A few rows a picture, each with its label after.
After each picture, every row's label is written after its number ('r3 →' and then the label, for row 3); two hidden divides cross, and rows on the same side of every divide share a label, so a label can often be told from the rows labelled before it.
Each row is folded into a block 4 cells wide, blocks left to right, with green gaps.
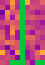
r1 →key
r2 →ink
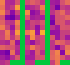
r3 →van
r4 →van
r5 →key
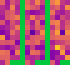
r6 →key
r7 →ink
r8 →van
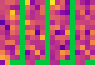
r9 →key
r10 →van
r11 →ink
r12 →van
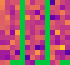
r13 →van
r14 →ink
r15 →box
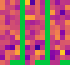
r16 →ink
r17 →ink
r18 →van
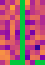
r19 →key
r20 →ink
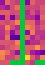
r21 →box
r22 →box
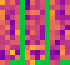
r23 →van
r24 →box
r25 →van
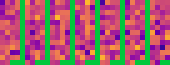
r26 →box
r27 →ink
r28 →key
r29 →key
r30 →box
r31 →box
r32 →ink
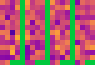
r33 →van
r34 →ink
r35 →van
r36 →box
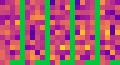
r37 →box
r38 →key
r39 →box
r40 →box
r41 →van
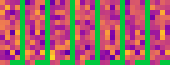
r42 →van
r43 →key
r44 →box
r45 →ink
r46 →van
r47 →key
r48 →key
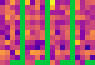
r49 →key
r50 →ink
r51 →ink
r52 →ink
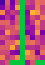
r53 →box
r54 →key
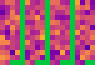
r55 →key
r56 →ink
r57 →van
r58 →ink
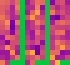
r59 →van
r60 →key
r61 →box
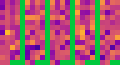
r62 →box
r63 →ink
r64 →ink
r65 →van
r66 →ink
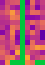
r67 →key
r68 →box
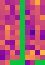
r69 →van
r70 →key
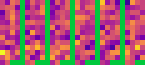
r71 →key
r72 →box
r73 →box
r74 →ink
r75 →ink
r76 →box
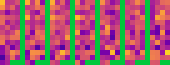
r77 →ink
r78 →ink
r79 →ink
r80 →ink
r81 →van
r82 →key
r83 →key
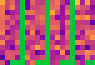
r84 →ink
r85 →box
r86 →van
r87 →ink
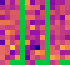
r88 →box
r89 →ink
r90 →box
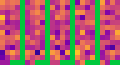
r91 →ink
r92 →key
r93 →key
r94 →box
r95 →ink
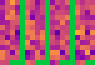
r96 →key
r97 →van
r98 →key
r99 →van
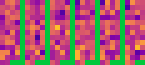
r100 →key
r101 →van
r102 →van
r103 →box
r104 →box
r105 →box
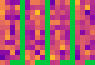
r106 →van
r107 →key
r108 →box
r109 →ink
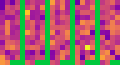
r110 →box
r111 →van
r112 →ink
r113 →box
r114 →key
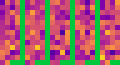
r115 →box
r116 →box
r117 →van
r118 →van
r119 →box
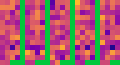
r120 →ink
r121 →key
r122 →box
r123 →ink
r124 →ink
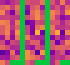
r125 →van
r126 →key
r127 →van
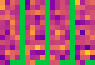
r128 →ink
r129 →box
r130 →box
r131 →ink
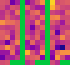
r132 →van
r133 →key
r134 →ink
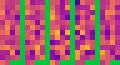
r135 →van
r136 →van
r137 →van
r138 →box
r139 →key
